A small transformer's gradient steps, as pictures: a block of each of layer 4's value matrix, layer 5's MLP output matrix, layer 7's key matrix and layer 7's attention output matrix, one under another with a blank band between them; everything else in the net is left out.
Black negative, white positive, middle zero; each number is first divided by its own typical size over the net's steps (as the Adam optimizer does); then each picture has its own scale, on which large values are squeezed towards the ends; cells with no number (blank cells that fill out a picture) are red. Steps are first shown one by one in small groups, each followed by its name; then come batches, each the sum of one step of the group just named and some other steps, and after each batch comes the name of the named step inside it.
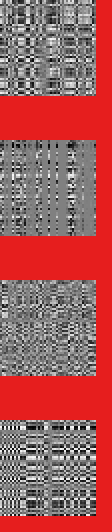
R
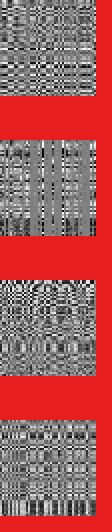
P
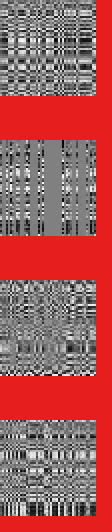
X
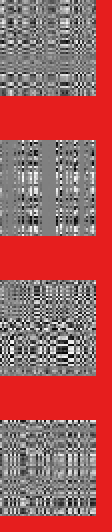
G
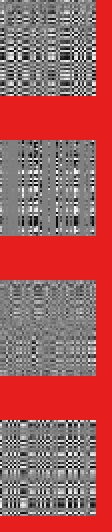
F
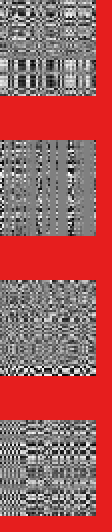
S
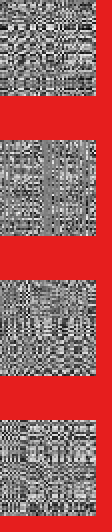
S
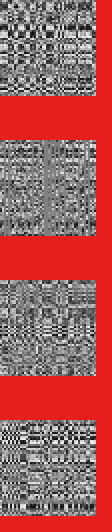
R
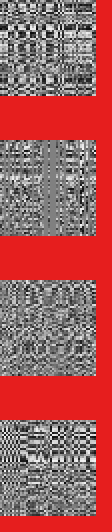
R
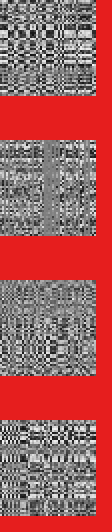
S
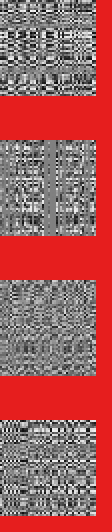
F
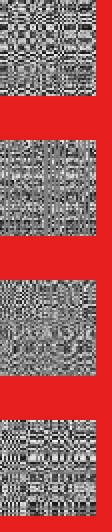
R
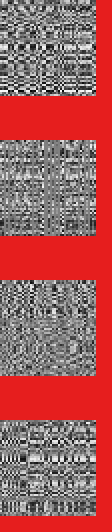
P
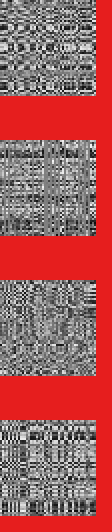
P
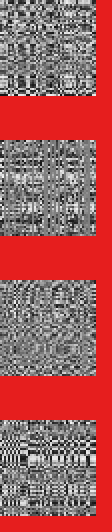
S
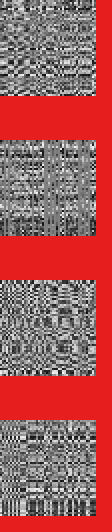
P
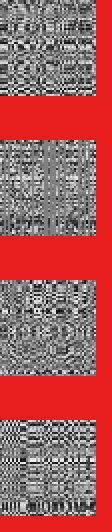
G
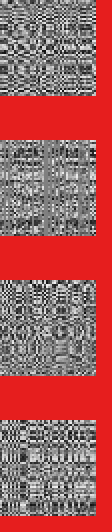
G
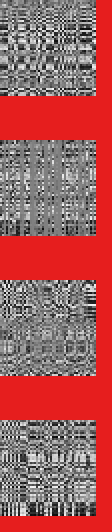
X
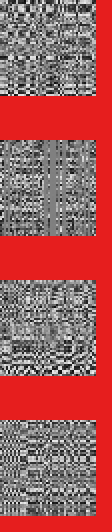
S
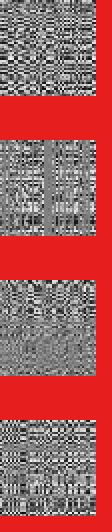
F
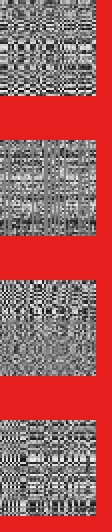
P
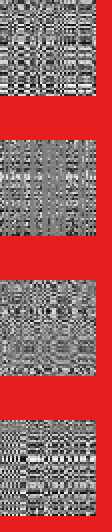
S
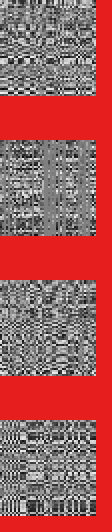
R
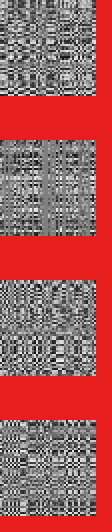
F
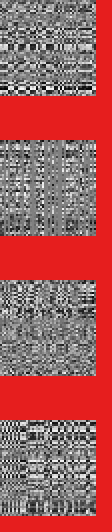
P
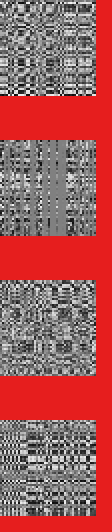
S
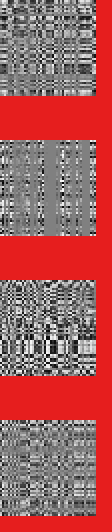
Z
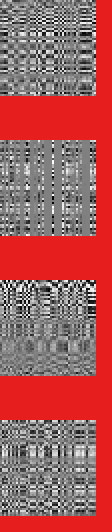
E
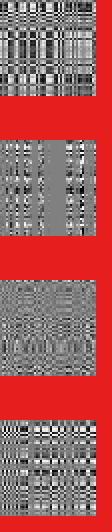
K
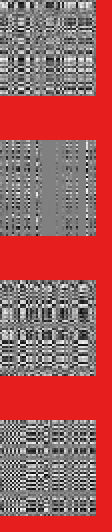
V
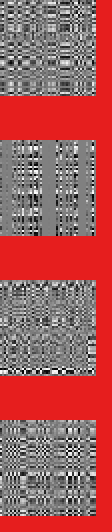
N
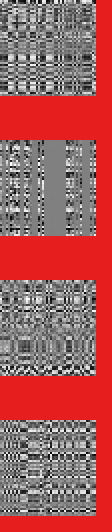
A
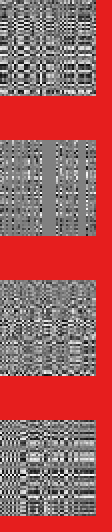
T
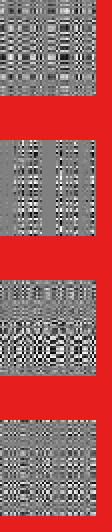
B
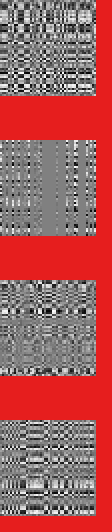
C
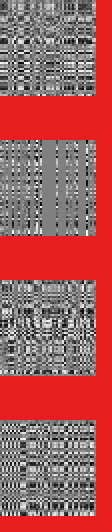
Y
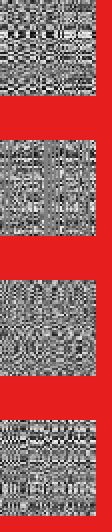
B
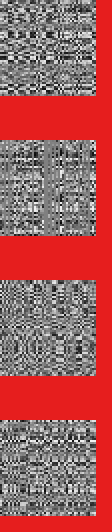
B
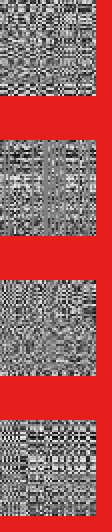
E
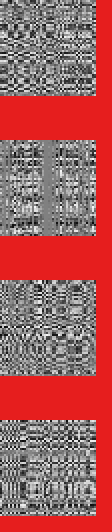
C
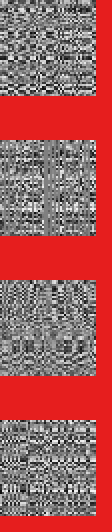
B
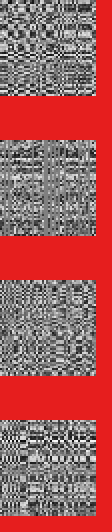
B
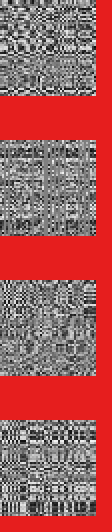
E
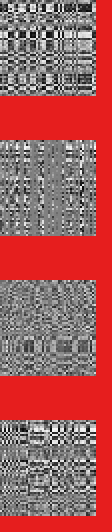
K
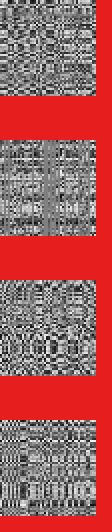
Z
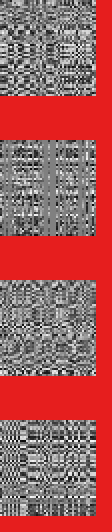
N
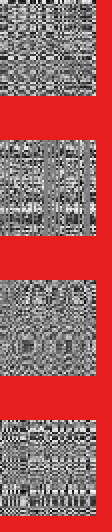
A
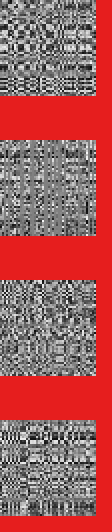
Y
